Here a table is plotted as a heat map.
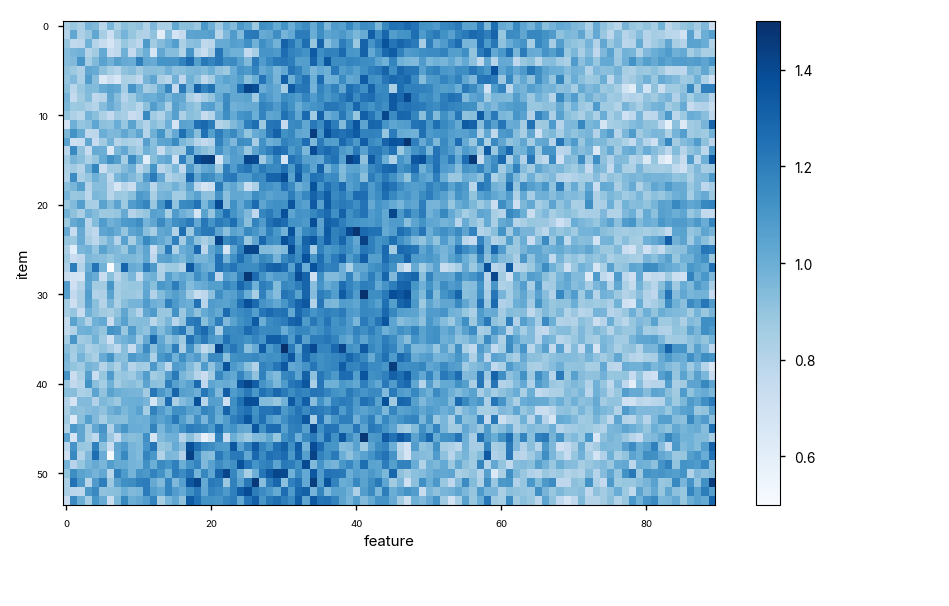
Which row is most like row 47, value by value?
53
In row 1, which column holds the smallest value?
13
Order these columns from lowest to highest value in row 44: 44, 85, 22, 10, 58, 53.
58, 53, 85, 10, 22, 44
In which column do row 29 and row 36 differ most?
34
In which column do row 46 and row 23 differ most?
19
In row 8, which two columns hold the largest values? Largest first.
47, 45
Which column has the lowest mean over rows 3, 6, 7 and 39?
78
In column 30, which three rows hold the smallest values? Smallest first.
15, 11, 7
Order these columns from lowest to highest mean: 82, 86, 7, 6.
6, 7, 82, 86
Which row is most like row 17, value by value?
35
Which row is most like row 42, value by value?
25
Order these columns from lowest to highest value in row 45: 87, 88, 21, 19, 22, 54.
54, 88, 87, 22, 19, 21
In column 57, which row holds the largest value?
10
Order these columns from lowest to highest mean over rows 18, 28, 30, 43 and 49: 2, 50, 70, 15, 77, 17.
2, 77, 70, 17, 15, 50
